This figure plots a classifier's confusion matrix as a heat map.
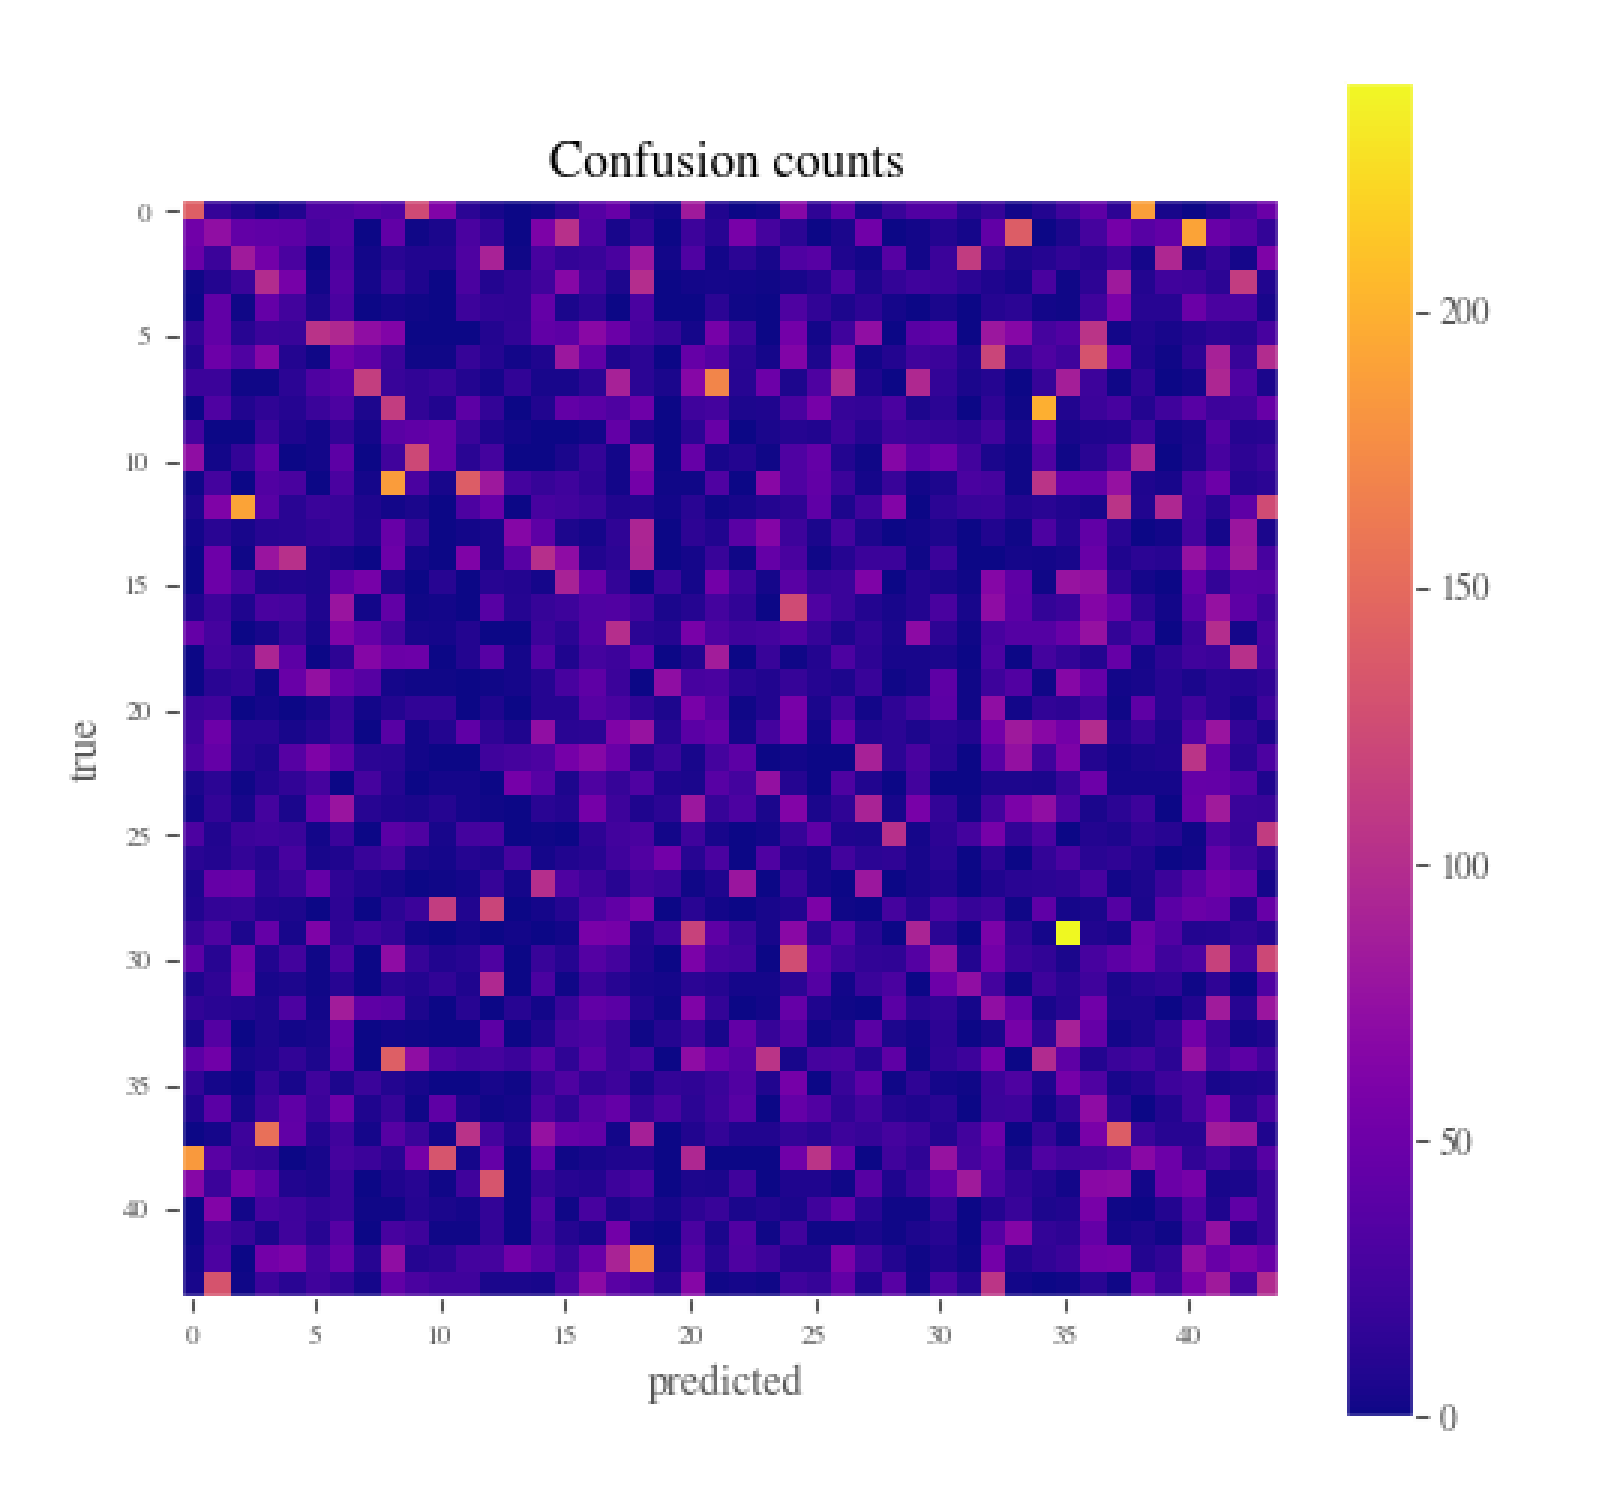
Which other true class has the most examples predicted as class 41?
30
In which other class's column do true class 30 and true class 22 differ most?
24
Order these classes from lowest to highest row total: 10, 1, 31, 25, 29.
31, 25, 10, 29, 1
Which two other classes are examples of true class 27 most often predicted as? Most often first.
14, 22
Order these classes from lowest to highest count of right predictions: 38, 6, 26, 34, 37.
26, 6, 38, 34, 37
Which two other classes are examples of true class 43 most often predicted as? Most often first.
1, 32
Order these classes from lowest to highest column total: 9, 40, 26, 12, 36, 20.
9, 26, 12, 20, 40, 36
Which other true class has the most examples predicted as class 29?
7
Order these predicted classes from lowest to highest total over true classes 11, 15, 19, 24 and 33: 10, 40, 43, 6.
10, 43, 40, 6
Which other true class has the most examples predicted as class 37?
12
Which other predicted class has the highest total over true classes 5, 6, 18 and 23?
36
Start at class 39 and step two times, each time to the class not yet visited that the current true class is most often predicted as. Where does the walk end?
2
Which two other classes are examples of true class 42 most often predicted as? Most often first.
18, 17
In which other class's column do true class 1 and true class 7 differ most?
40
